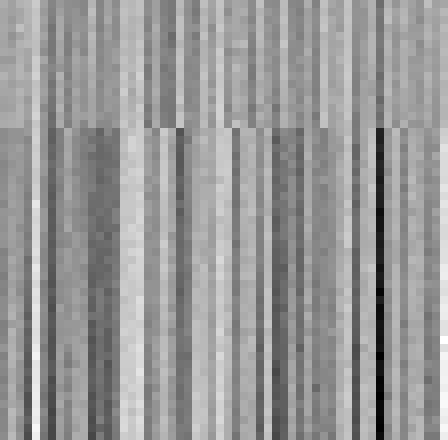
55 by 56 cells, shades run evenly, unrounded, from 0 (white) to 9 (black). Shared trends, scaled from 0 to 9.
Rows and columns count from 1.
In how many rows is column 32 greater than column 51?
16
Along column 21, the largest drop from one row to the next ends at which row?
17
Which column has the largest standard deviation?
48
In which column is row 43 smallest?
56
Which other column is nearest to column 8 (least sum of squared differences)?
20
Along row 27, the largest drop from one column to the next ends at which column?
49
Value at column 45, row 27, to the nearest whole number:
5
